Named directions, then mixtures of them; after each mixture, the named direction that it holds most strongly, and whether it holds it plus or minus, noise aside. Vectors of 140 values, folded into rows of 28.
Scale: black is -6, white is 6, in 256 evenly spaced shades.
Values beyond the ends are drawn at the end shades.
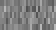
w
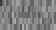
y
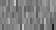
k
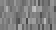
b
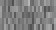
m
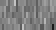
k, plus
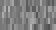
w, plus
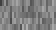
y, plus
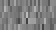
b, plus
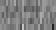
k, plus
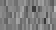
b, minus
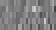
b, plus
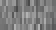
m, minus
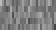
y, minus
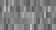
m, minus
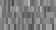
m, plus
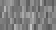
w, plus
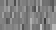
w, plus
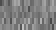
y, plus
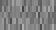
y, plus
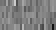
k, plus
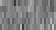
k, minus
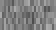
m, plus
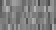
b, plus
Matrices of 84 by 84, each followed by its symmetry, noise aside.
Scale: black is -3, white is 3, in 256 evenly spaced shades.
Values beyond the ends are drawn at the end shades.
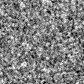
no symmetry.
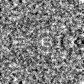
mirrored top to bottom.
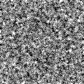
same after a half turn.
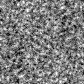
same after a half turn.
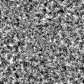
antisymmetric.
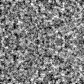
mirrored top to bottom.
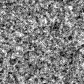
no symmetry.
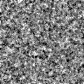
no symmetry.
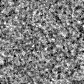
no symmetry.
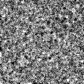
symmetric across the other diagonal.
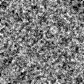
symmetric across the other diagonal.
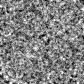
symmetric across the other diagonal.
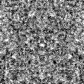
mirrored left to right.
